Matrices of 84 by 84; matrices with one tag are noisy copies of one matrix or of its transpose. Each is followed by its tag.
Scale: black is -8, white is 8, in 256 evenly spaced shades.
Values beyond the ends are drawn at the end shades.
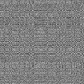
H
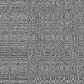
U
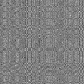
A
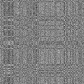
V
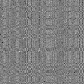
A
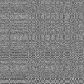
U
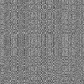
H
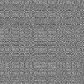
H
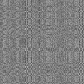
A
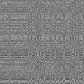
U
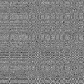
U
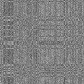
V
